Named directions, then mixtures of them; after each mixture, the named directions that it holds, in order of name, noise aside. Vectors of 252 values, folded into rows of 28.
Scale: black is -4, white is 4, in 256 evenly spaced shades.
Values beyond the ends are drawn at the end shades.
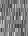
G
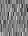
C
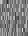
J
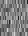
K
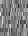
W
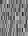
J.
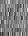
C, G.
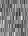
G.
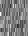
G, W.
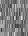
G.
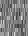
G.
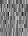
C, J.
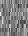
W.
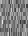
C, W.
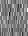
C, W.
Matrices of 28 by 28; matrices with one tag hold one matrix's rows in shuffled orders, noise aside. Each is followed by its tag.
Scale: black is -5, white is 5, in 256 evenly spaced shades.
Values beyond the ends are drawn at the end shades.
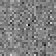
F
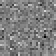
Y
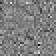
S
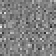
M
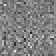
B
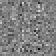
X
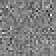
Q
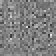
F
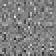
B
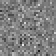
X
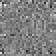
M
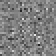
X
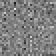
B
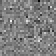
S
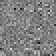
S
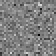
S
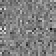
M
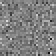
Q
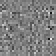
Q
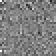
M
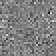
Q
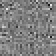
Q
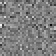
M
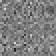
B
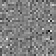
Q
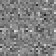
Y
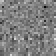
Y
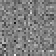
B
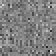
Q
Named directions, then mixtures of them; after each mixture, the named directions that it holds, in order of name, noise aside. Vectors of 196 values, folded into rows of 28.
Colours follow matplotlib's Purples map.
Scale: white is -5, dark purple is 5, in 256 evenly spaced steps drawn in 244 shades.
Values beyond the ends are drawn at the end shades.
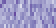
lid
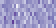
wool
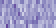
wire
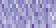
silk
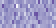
silk, wool.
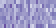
lid, silk.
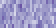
lid, wire.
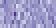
lid, wool.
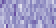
lid, wire.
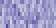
wire.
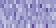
lid, silk.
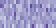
lid, silk.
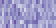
wire.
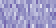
lid, silk.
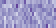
lid, wool.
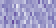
wool.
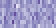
wire, wool.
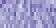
lid.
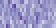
silk, wire.
